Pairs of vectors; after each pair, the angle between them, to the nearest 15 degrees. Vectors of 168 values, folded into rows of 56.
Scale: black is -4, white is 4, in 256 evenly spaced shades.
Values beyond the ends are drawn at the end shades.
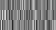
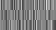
105 degrees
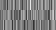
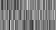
75 degrees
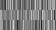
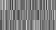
120 degrees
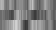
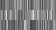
120 degrees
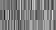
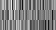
120 degrees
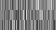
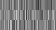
150 degrees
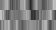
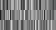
120 degrees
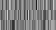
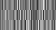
90 degrees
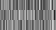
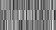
30 degrees
